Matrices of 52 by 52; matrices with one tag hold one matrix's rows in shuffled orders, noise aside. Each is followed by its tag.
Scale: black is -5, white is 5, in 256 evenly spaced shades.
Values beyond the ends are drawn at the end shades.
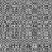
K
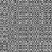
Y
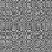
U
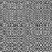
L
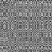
Y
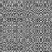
L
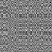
Y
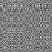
L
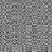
K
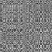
L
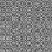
U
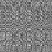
U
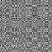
K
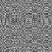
K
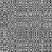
Y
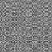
K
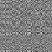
U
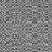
K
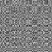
K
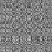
U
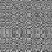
U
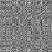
U
